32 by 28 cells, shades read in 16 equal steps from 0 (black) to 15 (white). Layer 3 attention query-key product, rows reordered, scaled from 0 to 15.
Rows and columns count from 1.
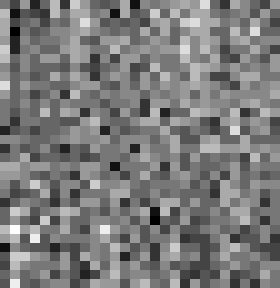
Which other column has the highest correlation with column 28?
13
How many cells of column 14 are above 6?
17
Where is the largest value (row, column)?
26, 2
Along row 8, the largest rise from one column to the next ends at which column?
16
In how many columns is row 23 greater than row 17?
9
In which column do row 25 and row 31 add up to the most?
5
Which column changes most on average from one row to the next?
24
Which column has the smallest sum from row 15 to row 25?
6
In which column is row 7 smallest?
10
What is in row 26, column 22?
8
